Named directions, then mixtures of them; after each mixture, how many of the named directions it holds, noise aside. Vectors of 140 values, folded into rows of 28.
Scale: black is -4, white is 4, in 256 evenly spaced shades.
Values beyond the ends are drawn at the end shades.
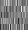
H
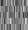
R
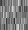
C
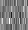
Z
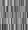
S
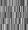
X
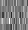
one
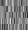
three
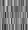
one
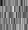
three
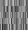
one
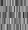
two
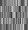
four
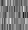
two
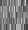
three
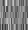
one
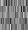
two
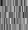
two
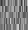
two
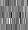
one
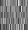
two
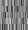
one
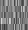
four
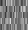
three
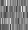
three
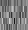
four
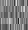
three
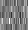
one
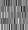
one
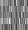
two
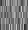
three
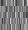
two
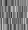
two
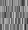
two
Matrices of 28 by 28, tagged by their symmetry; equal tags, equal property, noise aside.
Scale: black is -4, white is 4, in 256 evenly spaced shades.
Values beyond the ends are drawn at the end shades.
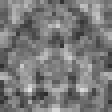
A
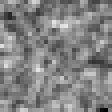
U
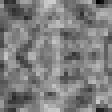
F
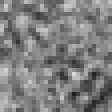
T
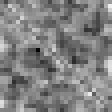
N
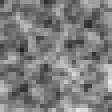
T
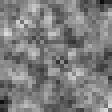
T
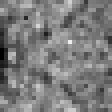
F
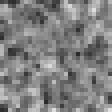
U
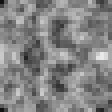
F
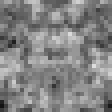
A
